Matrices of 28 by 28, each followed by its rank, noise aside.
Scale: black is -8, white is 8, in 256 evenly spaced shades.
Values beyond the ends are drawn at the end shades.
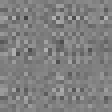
three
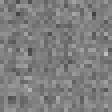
six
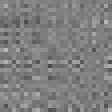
three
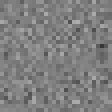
six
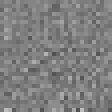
six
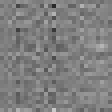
three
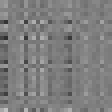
one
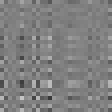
one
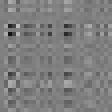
one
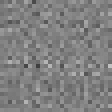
four
